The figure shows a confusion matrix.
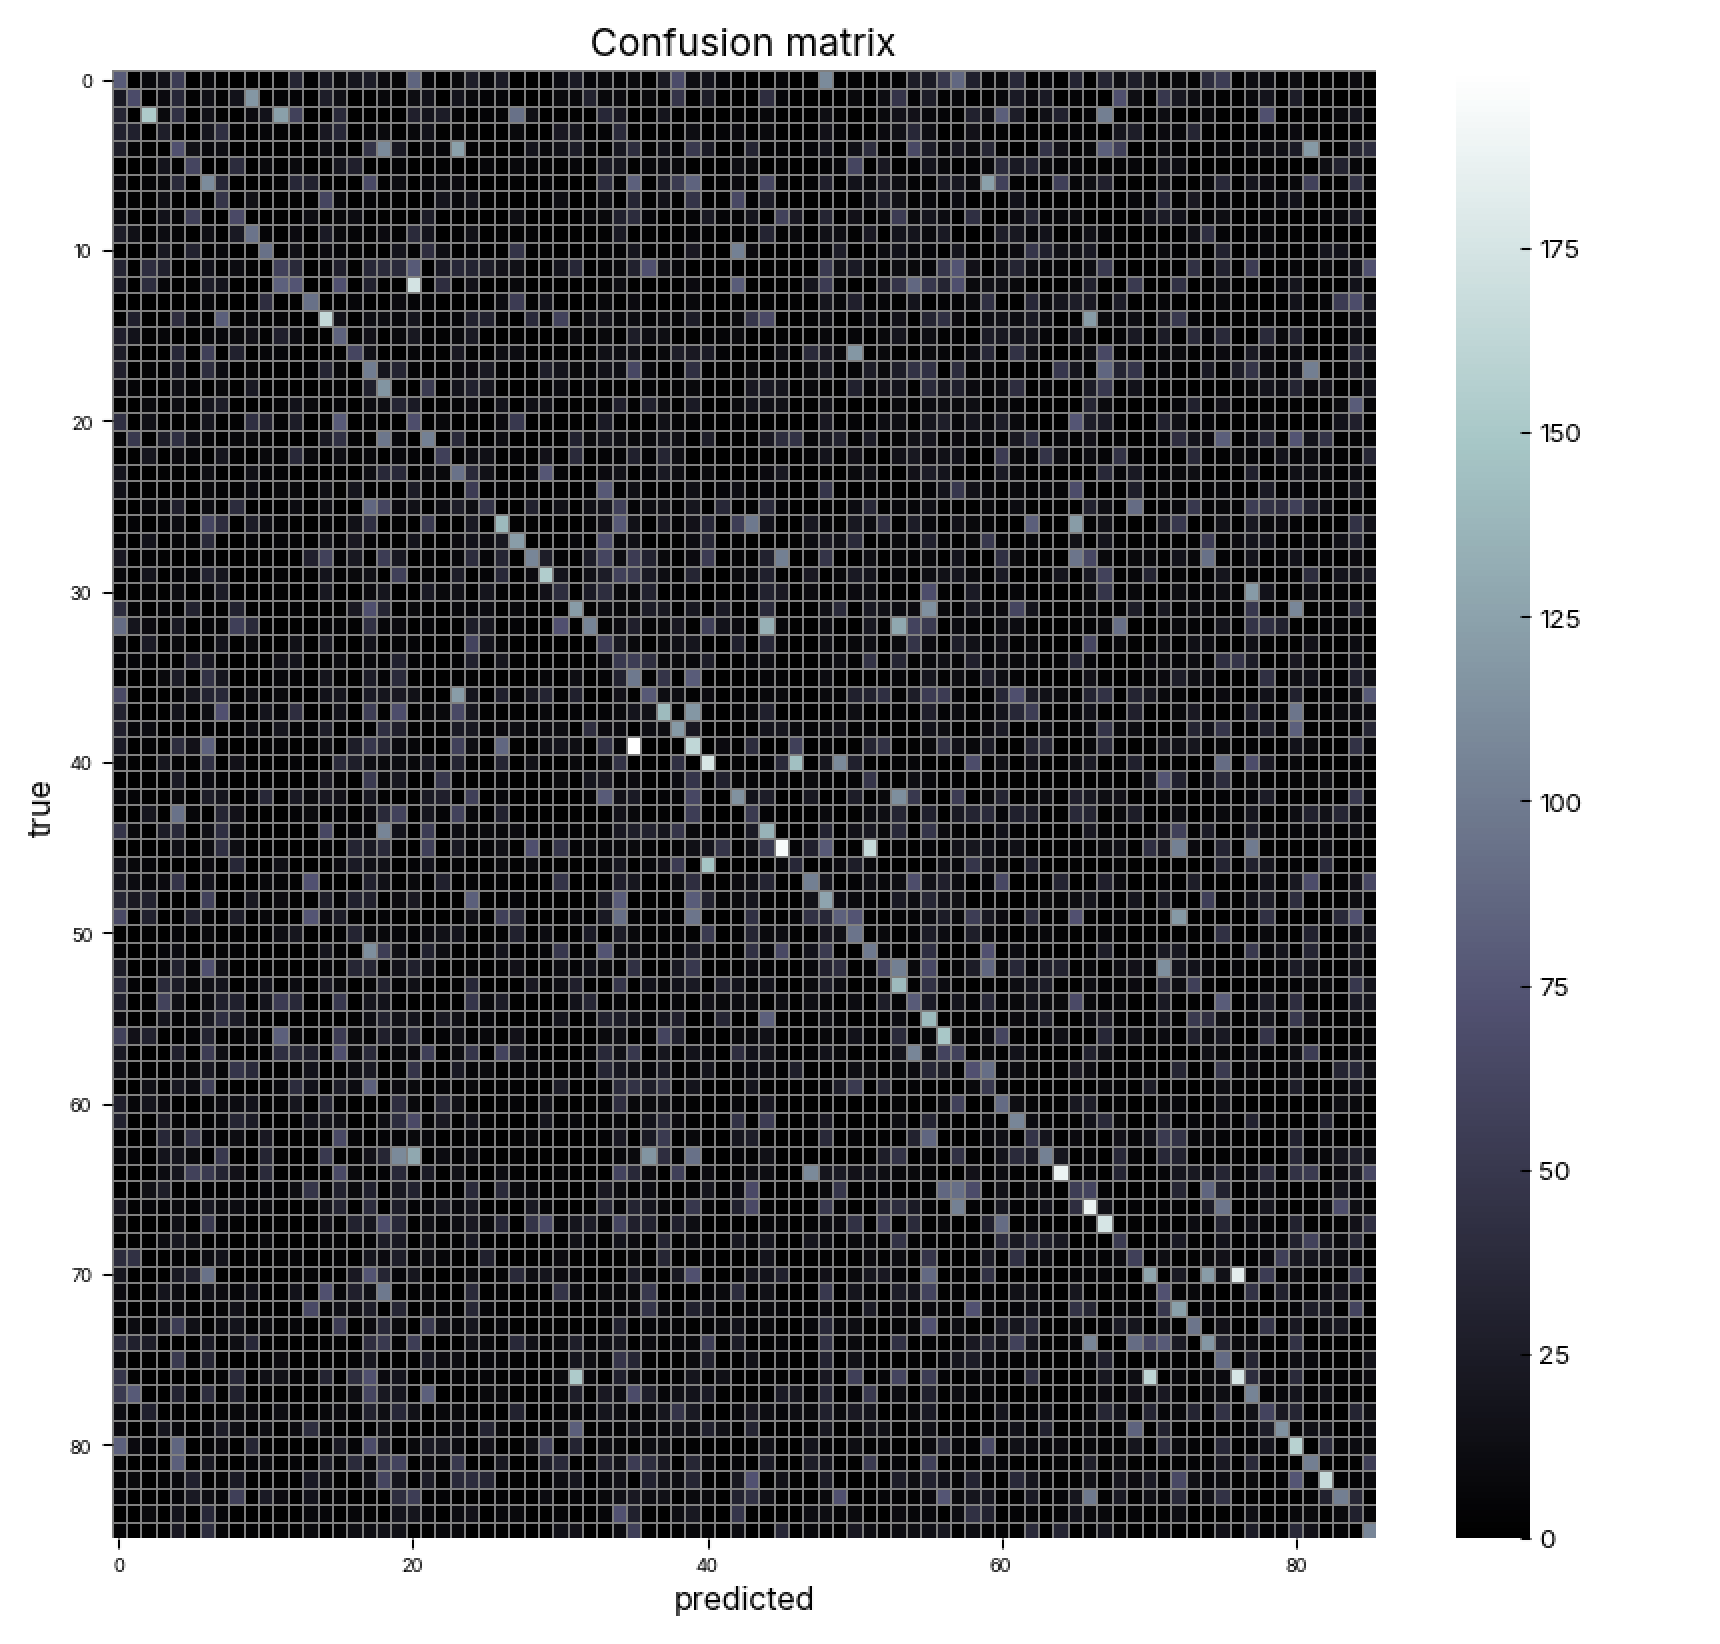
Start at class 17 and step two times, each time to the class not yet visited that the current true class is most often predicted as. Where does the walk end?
4
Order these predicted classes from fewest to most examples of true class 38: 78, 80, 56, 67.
56, 78, 67, 80
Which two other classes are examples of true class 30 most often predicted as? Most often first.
77, 55
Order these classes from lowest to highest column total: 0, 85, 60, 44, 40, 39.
85, 40, 60, 44, 0, 39
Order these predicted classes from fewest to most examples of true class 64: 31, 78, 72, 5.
31, 72, 78, 5
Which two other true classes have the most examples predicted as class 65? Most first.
26, 28
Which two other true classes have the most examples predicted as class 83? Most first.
66, 13
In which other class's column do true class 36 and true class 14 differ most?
23
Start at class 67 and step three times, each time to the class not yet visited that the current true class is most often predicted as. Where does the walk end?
54
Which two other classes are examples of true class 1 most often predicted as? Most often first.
9, 68
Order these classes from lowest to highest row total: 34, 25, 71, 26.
34, 71, 25, 26
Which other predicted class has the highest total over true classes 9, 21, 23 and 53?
18
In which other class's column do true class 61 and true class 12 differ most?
20
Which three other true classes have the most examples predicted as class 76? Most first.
70, 34, 17
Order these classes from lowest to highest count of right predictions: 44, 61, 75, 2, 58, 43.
43, 58, 75, 61, 44, 2
